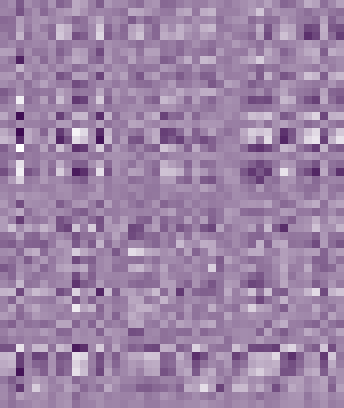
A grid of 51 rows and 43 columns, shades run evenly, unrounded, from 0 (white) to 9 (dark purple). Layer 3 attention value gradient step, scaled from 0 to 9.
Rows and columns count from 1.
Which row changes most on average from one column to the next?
18
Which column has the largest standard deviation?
3
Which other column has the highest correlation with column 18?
17
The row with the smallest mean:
32
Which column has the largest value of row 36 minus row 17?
10
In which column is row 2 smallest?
33
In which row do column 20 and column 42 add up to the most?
44
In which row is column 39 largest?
5
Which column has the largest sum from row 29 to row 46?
41
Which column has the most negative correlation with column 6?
35
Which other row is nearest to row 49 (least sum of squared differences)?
48
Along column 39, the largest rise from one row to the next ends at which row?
19
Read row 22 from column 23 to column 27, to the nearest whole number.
3 5 3 4 5
